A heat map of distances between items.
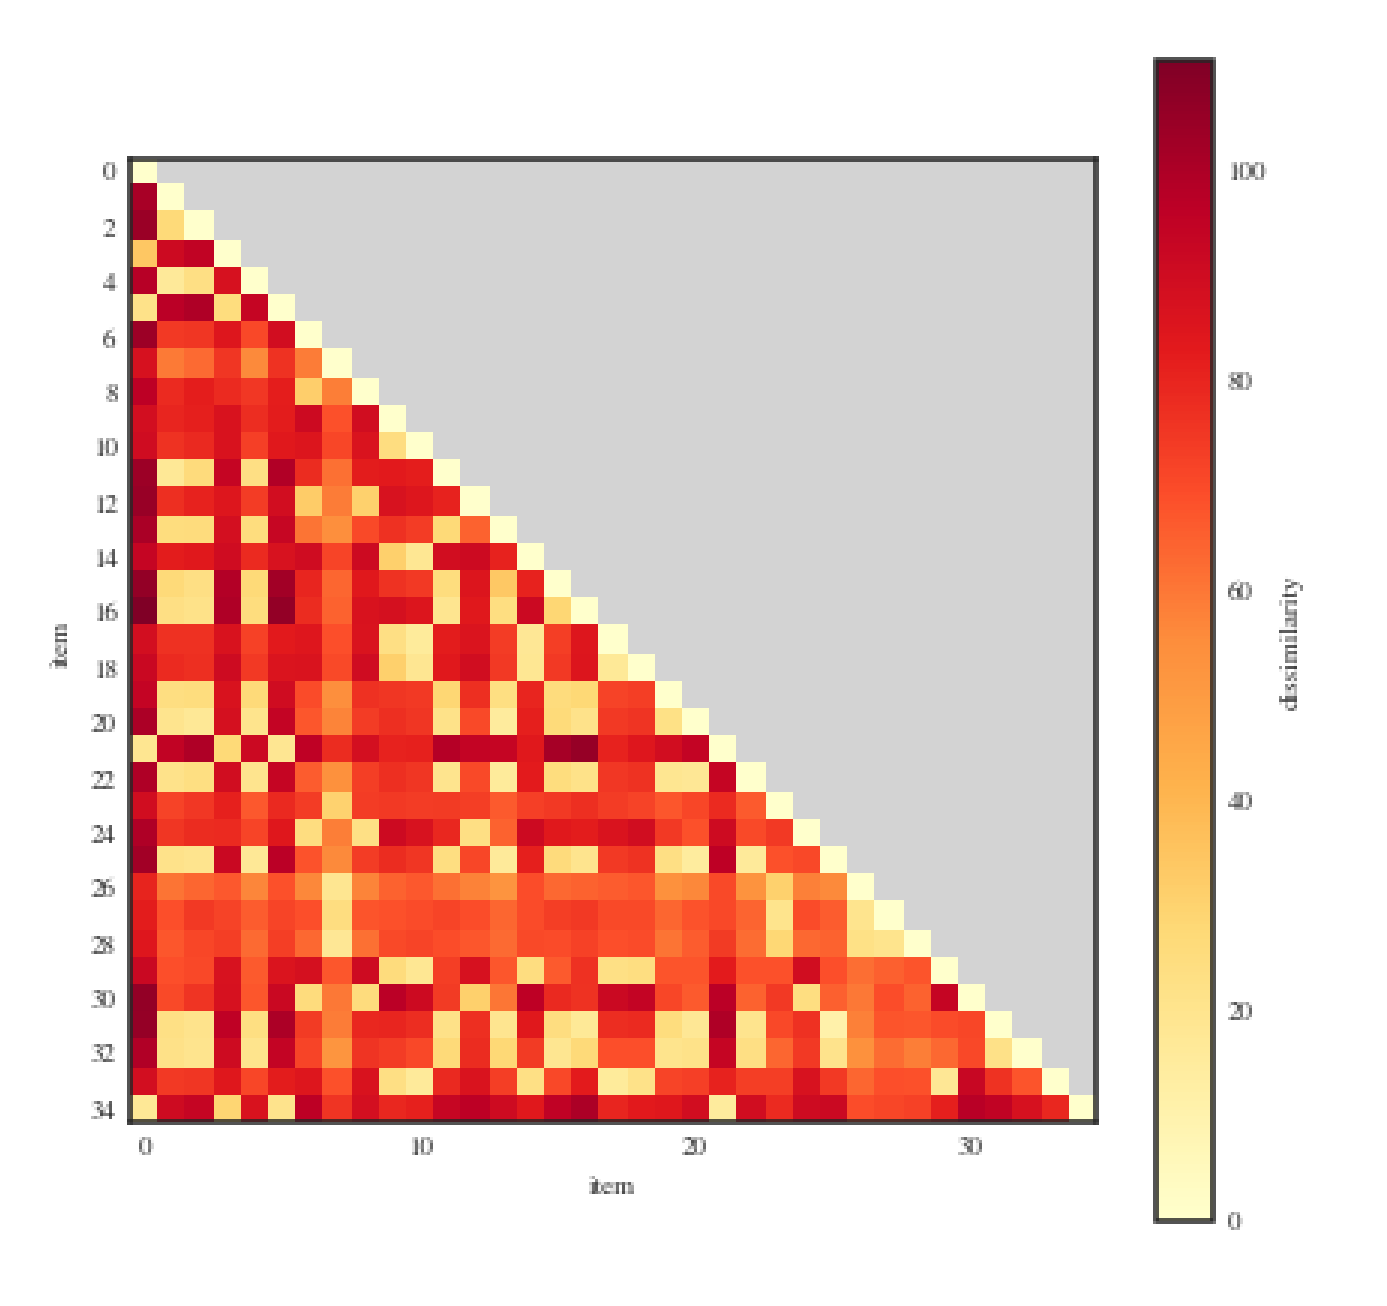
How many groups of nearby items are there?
5
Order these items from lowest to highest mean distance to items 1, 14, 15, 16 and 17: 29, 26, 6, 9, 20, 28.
20, 29, 9, 26, 28, 6
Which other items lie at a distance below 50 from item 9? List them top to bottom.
10, 14, 17, 18, 29, 33
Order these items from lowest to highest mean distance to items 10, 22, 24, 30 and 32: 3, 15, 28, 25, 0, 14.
25, 15, 28, 14, 3, 0
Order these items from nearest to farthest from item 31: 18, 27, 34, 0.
27, 18, 34, 0
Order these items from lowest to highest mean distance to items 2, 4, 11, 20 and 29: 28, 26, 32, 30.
32, 26, 28, 30
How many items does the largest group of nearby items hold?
13
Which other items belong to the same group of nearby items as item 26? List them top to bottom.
7, 23, 27, 28
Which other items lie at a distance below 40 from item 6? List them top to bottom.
8, 12, 24, 30
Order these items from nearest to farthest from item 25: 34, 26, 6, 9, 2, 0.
2, 26, 6, 9, 34, 0
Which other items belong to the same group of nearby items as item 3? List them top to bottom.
0, 5, 21, 34
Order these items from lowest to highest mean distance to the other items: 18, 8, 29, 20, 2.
20, 2, 29, 18, 8
